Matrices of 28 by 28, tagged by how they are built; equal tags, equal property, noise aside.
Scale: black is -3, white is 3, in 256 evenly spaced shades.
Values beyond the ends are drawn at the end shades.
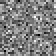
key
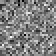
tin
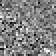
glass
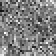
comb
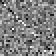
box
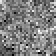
comb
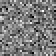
key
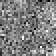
comb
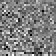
glass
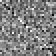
box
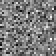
key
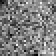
comb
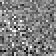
glass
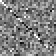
box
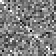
box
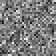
tin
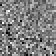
glass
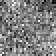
comb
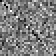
box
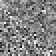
glass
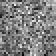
comb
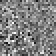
glass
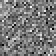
tin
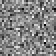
key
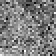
comb
